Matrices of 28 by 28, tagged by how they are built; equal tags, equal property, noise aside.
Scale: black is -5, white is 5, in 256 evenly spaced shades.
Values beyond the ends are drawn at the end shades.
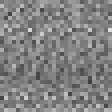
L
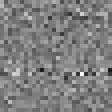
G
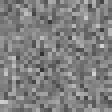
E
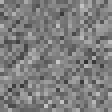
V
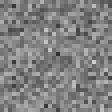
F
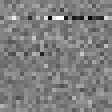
G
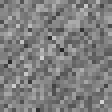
V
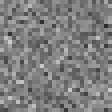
E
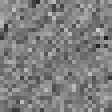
V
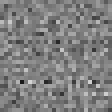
G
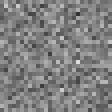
E
